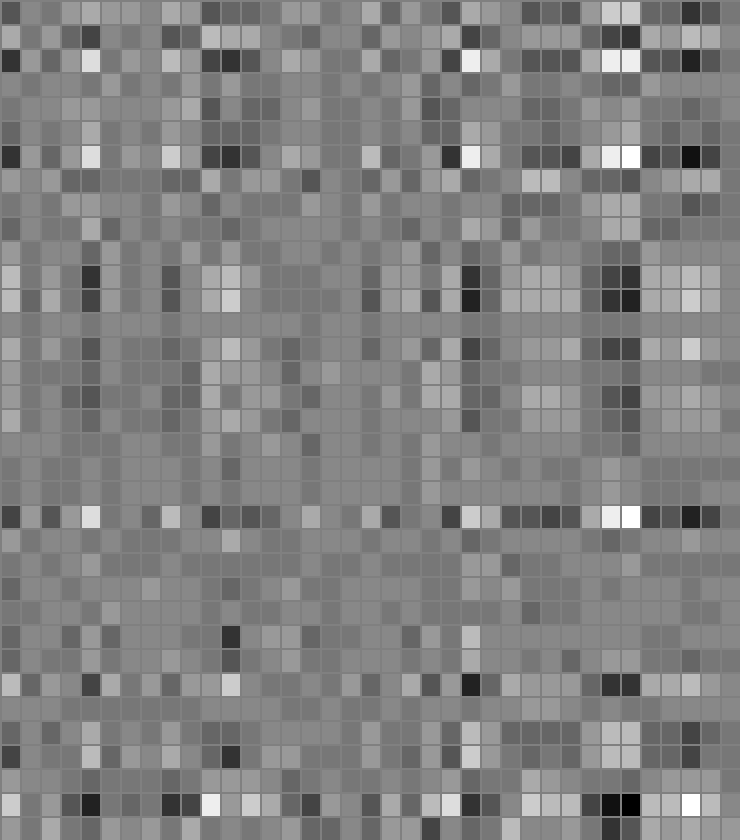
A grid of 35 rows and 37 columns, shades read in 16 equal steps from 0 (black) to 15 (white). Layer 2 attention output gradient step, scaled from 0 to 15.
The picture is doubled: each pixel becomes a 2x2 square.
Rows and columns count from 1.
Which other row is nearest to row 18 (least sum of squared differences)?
33
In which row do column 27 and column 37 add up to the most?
34
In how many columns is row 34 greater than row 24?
20
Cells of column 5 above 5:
28
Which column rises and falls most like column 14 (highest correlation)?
22
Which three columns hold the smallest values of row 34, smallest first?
32, 31, 5
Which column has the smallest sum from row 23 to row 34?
16
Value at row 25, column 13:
7
